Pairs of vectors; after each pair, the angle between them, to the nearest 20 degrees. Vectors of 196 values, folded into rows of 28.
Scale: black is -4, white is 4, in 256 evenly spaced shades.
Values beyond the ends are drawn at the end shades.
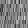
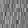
120 degrees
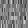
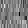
80 degrees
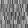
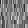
140 degrees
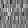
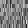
60 degrees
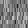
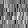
20 degrees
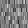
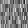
140 degrees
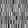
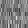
160 degrees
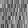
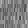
40 degrees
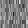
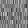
100 degrees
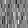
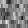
60 degrees
